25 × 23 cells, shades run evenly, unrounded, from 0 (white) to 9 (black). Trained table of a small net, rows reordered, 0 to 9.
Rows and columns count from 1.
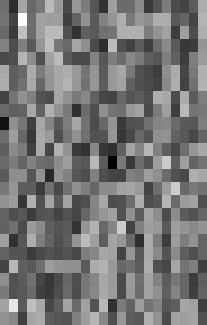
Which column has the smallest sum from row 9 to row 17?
19
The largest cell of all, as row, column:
13, 13
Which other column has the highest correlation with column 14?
4
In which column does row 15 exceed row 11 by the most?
5
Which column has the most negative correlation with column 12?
23
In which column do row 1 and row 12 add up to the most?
12
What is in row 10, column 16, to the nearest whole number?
6
